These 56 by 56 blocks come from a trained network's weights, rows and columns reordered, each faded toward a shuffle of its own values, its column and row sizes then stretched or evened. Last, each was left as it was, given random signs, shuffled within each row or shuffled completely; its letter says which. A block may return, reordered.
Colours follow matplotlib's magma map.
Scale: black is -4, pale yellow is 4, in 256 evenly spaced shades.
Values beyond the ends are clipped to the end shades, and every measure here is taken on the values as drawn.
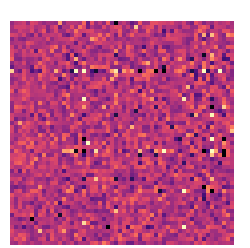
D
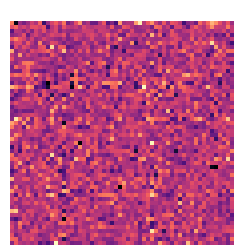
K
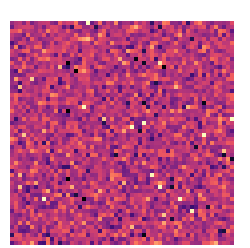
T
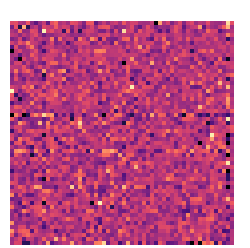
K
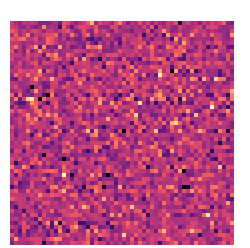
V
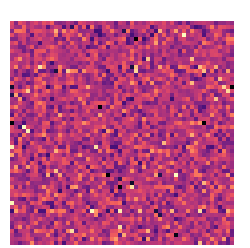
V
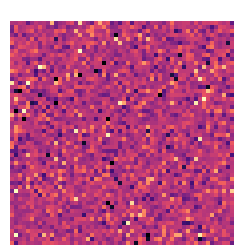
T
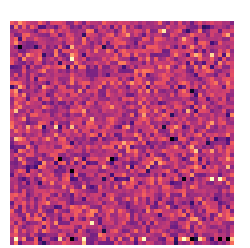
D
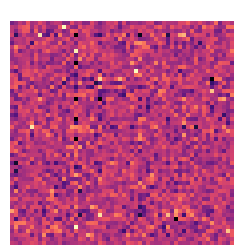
D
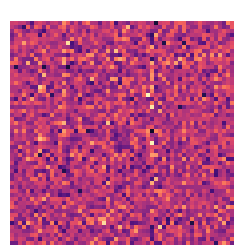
D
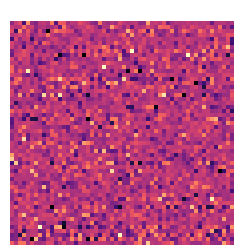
V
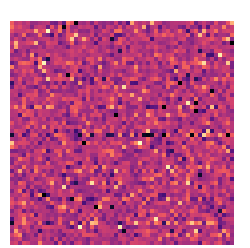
V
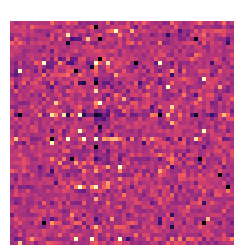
D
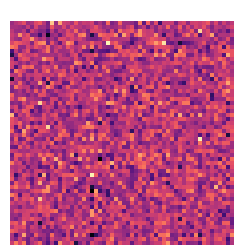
K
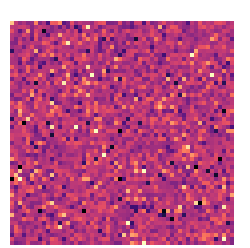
T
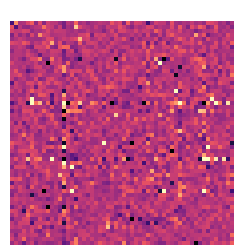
K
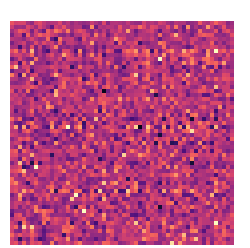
D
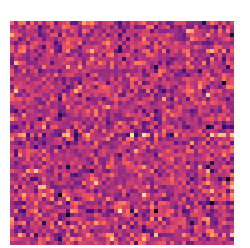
D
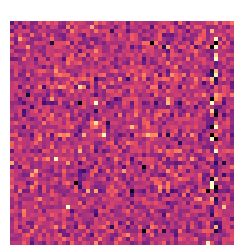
D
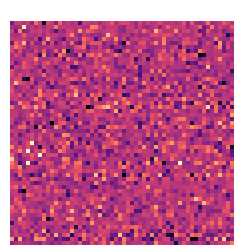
V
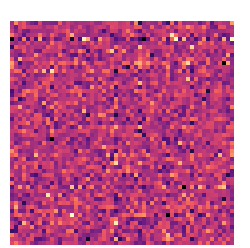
K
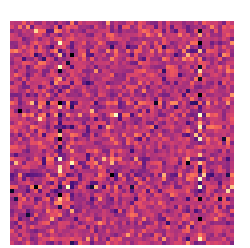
D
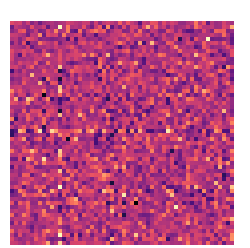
D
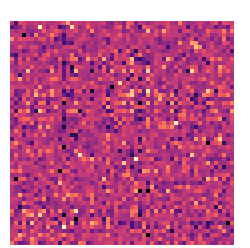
D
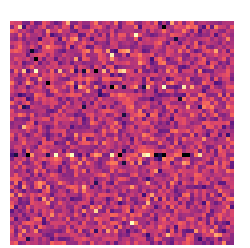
V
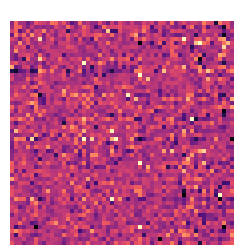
D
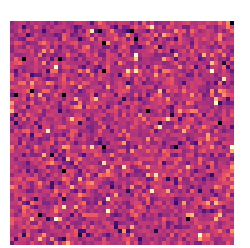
T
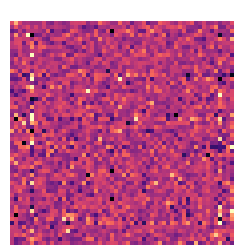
K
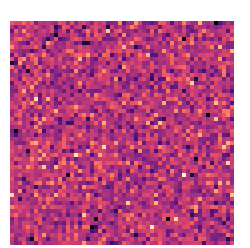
T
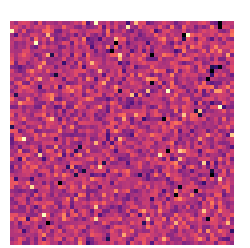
T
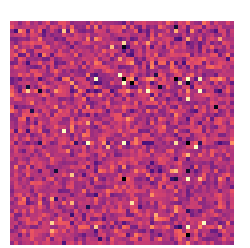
D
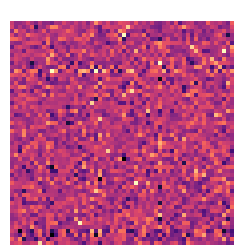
D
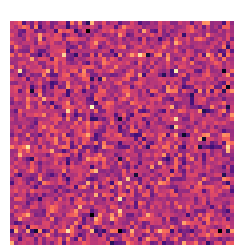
K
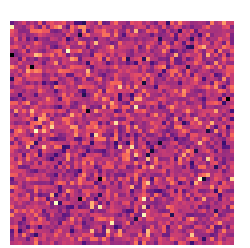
T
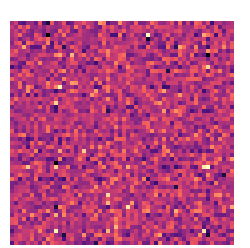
K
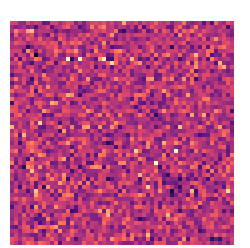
V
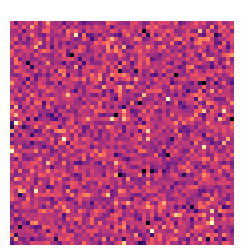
T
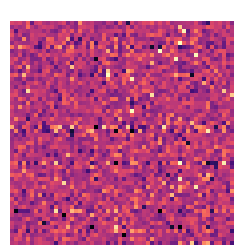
K
